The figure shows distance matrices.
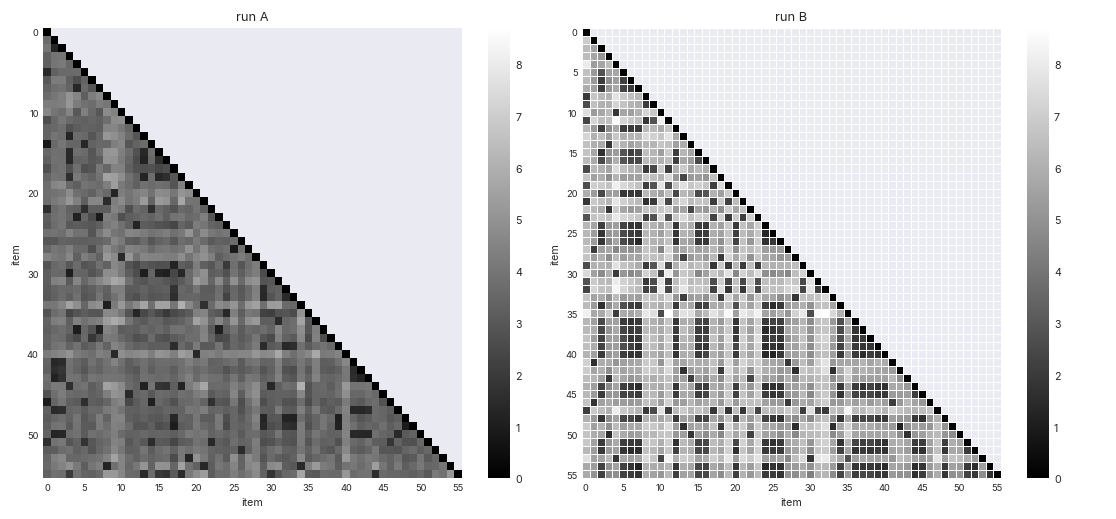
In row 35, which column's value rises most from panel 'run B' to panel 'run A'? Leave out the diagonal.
10
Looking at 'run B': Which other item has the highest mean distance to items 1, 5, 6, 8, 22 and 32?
35
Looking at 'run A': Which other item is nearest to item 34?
8
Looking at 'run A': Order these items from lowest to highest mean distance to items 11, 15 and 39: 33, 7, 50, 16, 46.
33, 16, 46, 50, 7
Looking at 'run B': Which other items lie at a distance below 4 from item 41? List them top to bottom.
1, 27, 46
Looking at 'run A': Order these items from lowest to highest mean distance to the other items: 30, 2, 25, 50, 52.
30, 50, 52, 2, 25
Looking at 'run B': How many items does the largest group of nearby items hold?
24
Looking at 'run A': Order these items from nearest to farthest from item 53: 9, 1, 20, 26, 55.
26, 55, 1, 20, 9
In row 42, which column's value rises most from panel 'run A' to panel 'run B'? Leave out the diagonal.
47
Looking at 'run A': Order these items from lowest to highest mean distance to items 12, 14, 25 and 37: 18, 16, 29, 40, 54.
29, 16, 18, 54, 40
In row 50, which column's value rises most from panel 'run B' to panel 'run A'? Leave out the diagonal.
3
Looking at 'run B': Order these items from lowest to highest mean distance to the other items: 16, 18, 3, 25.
25, 16, 3, 18
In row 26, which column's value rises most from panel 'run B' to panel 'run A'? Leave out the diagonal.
40
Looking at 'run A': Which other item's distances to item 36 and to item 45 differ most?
11
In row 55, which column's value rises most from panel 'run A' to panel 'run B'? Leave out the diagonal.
13
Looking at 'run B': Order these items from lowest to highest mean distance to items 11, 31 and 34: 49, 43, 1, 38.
38, 43, 1, 49
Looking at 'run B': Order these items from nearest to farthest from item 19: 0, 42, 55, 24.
0, 55, 24, 42
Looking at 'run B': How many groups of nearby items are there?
6
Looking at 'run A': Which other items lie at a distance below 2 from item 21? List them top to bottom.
8, 34, 54
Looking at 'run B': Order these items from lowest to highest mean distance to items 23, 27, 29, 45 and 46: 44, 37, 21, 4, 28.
21, 44, 37, 28, 4
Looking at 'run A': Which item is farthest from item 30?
34
